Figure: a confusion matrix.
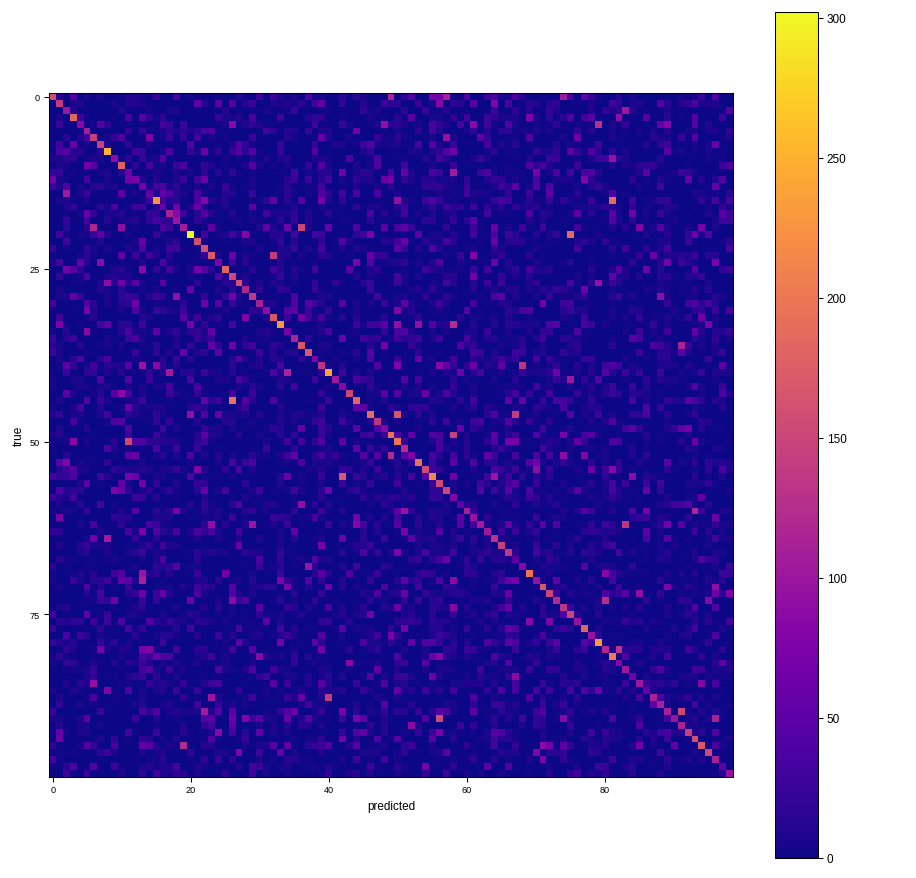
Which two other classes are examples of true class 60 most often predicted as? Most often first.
93, 51
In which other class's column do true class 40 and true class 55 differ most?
42
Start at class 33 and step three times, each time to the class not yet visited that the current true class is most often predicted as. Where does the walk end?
19
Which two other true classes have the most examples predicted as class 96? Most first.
90, 71
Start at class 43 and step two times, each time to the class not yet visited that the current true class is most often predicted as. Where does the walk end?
5
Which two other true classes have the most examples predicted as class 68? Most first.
39, 44
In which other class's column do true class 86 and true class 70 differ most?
13
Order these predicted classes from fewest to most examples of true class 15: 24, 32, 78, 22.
24, 78, 32, 22
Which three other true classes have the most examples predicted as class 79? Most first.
4, 27, 86
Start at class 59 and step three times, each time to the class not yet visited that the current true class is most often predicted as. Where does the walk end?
52
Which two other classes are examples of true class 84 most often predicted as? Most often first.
67, 55
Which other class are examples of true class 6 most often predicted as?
57
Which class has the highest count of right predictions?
20
